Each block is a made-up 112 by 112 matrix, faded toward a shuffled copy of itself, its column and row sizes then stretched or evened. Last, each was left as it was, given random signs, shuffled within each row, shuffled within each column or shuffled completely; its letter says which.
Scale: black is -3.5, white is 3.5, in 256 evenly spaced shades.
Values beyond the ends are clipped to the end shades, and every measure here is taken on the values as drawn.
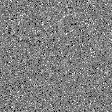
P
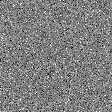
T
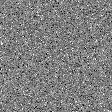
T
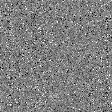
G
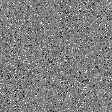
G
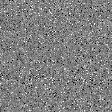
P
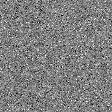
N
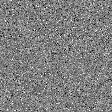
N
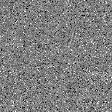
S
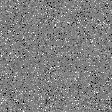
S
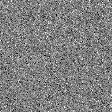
G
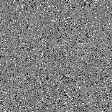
S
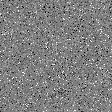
T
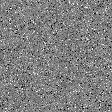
T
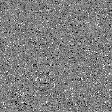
P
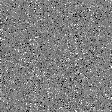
G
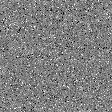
T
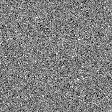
N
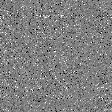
S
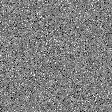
T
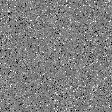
G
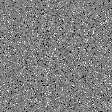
G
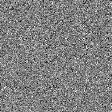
S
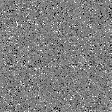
P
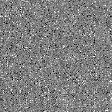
P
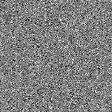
P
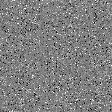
G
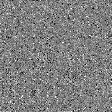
P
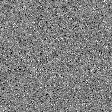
N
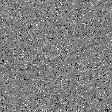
S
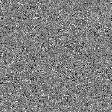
P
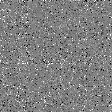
S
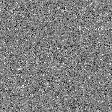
N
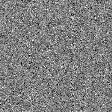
G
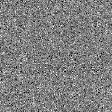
P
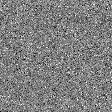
N
